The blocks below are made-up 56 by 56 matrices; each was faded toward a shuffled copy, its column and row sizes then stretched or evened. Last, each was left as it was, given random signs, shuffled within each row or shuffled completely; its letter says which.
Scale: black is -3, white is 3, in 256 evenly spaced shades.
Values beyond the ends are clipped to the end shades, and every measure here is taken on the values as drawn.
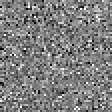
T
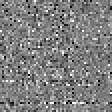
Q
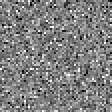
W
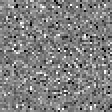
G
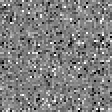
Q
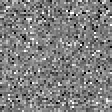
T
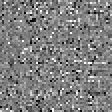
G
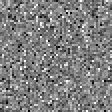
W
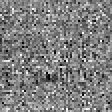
G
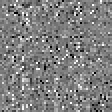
G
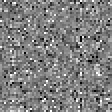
G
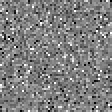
W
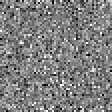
T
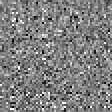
G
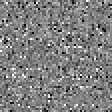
T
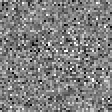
T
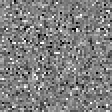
T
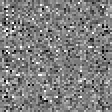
Q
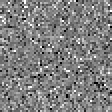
W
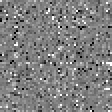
G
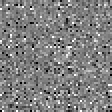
G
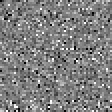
T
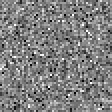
W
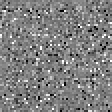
T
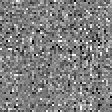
Q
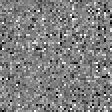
Q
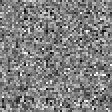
Q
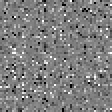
Q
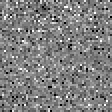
T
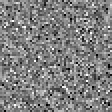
W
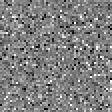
T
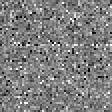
T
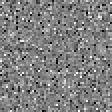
W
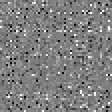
G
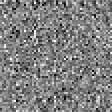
G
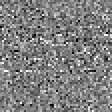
T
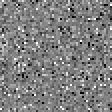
Q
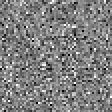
G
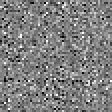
G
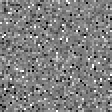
W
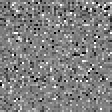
T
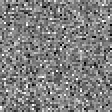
W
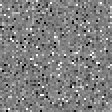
W
